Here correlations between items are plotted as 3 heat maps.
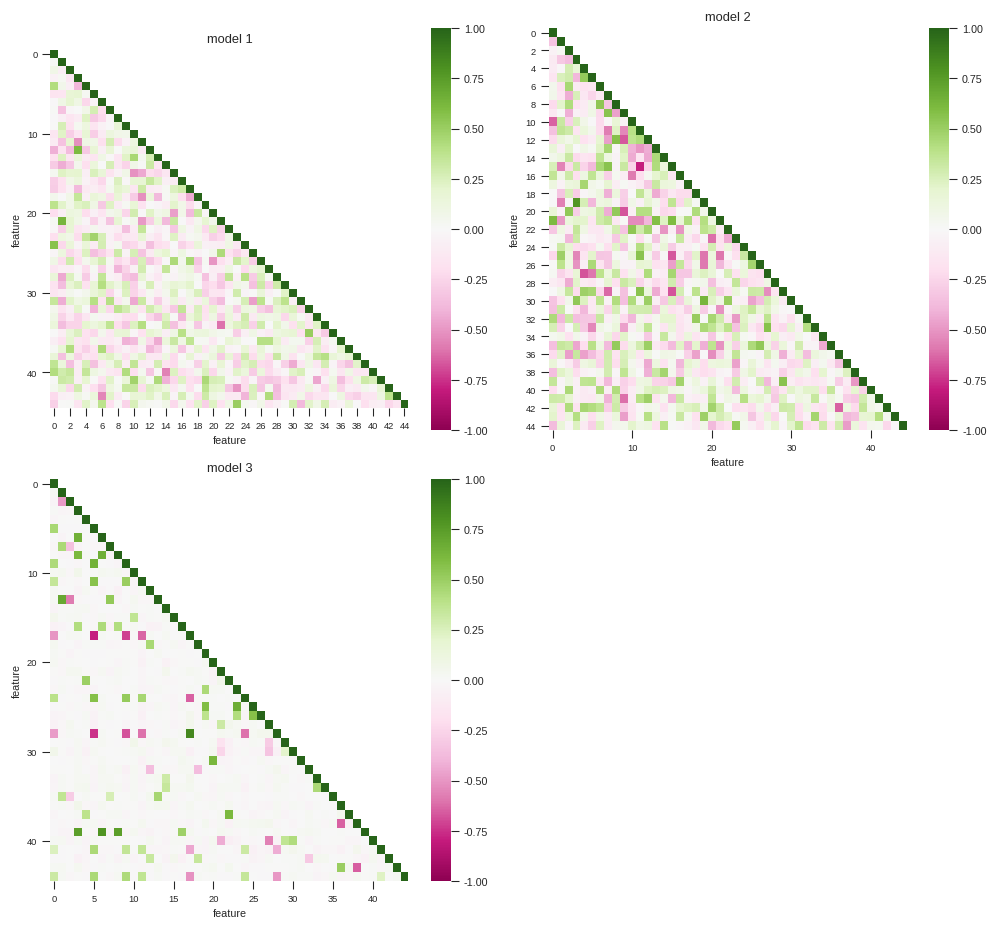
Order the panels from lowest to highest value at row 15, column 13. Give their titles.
model 1, model 3, model 2
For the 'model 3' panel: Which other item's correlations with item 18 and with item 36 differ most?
38
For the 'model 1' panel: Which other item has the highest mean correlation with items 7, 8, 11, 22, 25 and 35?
16
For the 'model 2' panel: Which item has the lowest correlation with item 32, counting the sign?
23
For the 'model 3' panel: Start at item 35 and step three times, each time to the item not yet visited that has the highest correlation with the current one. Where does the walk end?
7
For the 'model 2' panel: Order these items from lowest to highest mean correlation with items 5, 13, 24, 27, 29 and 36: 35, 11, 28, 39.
28, 39, 11, 35
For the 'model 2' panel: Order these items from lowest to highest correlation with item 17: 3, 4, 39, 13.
39, 3, 13, 4
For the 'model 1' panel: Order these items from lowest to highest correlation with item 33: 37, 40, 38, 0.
40, 0, 37, 38
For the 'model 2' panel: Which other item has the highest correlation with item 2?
20
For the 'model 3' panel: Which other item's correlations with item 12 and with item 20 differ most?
31
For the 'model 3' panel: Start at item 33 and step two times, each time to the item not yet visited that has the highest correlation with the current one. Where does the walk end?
14
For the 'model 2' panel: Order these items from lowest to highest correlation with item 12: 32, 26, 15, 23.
15, 32, 23, 26
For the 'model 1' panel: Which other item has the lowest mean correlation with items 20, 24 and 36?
9
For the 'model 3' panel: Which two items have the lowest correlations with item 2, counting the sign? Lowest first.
13, 1
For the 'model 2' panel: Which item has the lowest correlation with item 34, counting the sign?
35
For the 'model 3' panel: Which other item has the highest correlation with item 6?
39
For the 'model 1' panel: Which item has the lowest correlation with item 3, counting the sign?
11
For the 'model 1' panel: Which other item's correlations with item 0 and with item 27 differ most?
24
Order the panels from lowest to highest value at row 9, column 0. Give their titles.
model 2, model 1, model 3
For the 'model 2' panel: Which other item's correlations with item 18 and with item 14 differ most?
13
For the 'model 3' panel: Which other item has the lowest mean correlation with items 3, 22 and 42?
32
